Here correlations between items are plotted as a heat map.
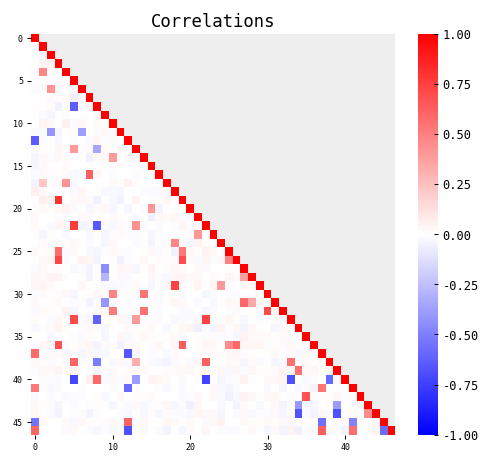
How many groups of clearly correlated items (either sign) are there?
13
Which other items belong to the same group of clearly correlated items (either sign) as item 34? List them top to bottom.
39, 43, 44
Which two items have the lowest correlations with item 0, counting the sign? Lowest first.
12, 45
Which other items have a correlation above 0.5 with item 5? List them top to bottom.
22, 33, 38
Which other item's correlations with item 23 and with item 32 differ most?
30
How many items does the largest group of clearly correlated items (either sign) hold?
7
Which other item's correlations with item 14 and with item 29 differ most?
18
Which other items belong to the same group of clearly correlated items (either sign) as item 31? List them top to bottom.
9, 27, 28
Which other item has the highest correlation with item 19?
3
